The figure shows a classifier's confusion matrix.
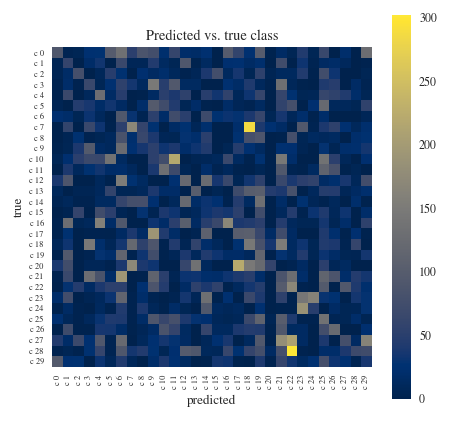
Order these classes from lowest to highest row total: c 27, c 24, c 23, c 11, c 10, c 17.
c 24, c 11, c 17, c 23, c 10, c 27
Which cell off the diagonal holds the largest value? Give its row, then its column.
c 28, c 22
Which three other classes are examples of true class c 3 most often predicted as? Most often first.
c 9, c 21, c 11
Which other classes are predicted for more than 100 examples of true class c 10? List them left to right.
c 5, c 11, c 21, c 25
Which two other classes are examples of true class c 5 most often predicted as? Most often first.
c 25, c 9
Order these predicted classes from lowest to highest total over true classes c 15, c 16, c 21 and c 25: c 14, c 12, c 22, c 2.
c 2, c 14, c 12, c 22
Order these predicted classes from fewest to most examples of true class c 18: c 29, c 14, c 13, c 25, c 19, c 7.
c 29, c 14, c 25, c 13, c 19, c 7
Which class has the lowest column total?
c 20
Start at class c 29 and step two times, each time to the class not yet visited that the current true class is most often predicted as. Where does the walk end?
c 6
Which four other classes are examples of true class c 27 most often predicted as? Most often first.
c 22, c 21, c 29, c 6
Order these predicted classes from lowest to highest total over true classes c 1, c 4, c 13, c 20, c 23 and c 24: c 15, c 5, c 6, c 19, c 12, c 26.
c 15, c 5, c 26, c 12, c 6, c 19
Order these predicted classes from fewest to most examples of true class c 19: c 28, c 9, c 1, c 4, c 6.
c 28, c 4, c 9, c 1, c 6
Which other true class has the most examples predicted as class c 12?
c 14
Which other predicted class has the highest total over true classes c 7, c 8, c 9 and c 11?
c 18
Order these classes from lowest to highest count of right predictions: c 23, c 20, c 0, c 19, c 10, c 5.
c 5, c 20, c 10, c 0, c 19, c 23
